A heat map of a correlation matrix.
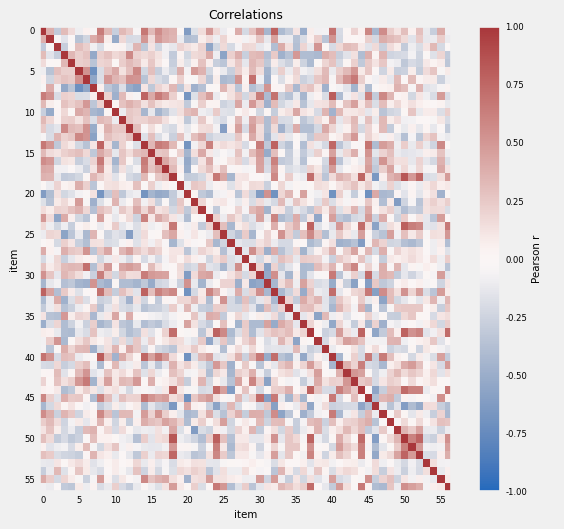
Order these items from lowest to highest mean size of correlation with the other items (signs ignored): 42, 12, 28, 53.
53, 28, 42, 12
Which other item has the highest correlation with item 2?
38
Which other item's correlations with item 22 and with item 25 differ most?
37
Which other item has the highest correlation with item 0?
32
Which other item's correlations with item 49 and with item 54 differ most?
21
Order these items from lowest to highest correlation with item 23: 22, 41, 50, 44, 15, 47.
41, 44, 22, 15, 50, 47
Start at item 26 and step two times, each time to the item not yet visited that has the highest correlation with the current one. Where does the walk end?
20
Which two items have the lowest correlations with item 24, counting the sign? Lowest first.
46, 26
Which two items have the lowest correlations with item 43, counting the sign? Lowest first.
31, 7
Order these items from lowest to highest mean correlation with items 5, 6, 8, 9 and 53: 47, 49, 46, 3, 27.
46, 49, 47, 3, 27
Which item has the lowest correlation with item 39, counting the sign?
7
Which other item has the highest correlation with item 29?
6
